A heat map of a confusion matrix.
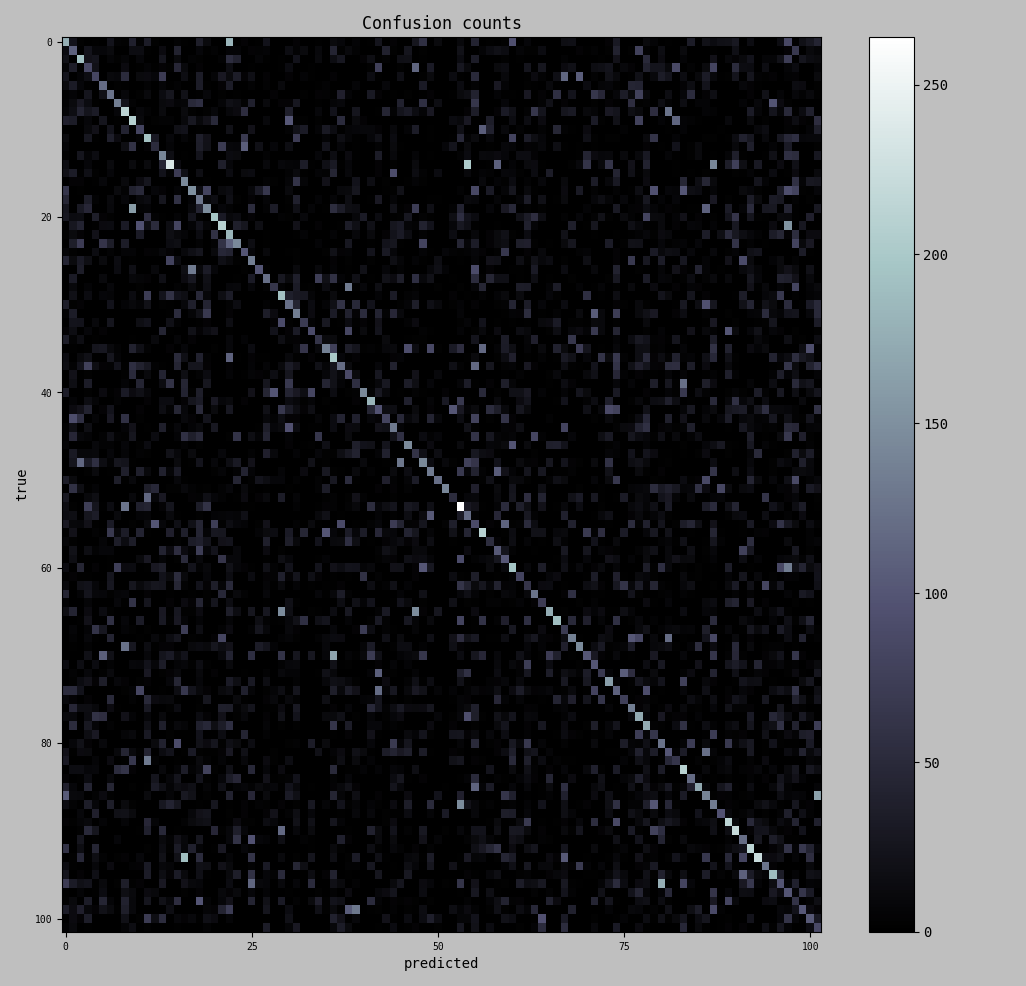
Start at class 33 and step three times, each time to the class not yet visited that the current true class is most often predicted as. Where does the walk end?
42
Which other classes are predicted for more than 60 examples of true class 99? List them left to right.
22, 38, 39, 87
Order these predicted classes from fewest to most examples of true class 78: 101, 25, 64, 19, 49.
25, 49, 64, 19, 101
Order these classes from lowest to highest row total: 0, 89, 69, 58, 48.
58, 69, 89, 48, 0
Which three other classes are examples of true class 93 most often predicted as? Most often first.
16, 67, 91
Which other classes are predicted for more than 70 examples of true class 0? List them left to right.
22, 60, 97
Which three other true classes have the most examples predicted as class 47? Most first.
65, 3, 19
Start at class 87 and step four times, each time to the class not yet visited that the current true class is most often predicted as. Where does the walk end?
86
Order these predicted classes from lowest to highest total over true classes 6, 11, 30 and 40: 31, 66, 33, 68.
68, 66, 33, 31
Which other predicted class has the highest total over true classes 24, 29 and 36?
22
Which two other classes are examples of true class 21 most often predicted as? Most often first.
97, 10
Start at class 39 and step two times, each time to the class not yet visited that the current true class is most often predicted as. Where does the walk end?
19
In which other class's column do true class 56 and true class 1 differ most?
35
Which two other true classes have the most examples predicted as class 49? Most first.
54, 35
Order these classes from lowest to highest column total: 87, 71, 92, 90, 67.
71, 90, 67, 92, 87
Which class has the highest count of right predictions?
53
